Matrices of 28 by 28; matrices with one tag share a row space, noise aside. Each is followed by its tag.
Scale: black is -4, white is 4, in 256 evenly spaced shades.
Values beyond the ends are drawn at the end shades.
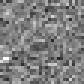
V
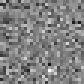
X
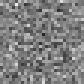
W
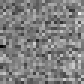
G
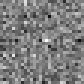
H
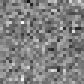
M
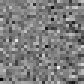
G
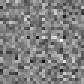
W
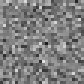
H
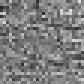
G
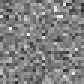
W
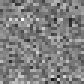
M
